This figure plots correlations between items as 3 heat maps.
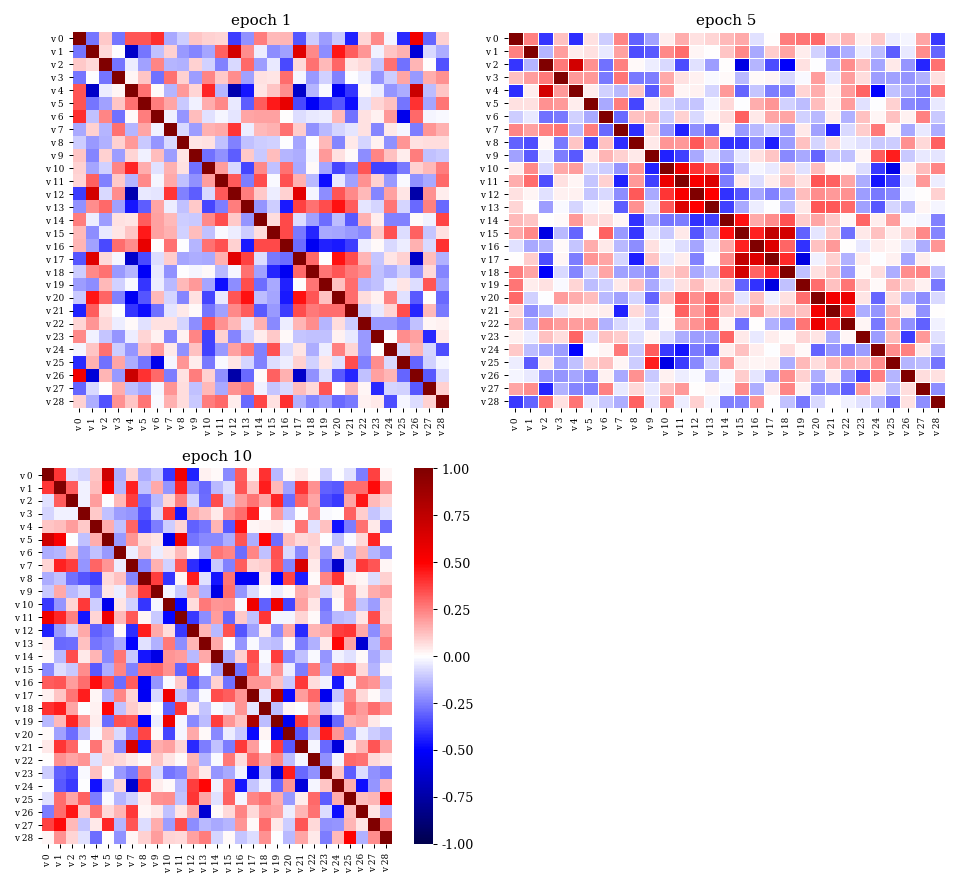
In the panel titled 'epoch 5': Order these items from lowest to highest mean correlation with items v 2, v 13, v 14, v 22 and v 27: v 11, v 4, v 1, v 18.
v 18, v 1, v 11, v 4
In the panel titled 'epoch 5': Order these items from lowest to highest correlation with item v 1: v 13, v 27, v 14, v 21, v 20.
v 21, v 20, v 13, v 14, v 27
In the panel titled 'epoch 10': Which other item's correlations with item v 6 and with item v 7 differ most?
v 21
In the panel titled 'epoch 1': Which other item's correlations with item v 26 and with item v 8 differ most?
v 0
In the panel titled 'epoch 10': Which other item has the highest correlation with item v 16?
v 4
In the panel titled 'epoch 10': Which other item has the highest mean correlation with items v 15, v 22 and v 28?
v 25
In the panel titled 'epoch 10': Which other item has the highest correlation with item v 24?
v 13
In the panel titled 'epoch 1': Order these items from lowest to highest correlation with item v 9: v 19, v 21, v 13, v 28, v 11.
v 11, v 28, v 21, v 13, v 19
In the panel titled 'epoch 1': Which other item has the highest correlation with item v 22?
v 10
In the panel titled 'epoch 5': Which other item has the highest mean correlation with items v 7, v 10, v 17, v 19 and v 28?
v 3
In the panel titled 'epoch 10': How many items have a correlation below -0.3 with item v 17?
3
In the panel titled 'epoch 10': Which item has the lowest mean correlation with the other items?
v 23
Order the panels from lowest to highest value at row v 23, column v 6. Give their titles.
epoch 10, epoch 1, epoch 5
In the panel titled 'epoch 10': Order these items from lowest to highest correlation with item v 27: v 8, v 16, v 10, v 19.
v 10, v 8, v 19, v 16
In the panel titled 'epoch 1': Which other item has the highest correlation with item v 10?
v 4
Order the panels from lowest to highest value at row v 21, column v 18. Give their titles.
epoch 10, epoch 5, epoch 1
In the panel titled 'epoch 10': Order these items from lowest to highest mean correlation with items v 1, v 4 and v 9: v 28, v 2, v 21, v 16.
v 28, v 2, v 16, v 21
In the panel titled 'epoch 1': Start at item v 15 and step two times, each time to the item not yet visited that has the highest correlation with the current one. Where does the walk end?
v 16
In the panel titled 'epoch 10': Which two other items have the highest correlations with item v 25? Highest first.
v 28, v 12
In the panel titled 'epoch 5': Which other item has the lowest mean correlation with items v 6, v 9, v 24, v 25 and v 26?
v 10
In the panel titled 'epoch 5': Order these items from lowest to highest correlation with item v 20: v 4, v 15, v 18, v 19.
v 15, v 18, v 4, v 19
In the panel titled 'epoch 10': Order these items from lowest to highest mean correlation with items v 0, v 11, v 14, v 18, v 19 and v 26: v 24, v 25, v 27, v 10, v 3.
v 24, v 10, v 3, v 25, v 27
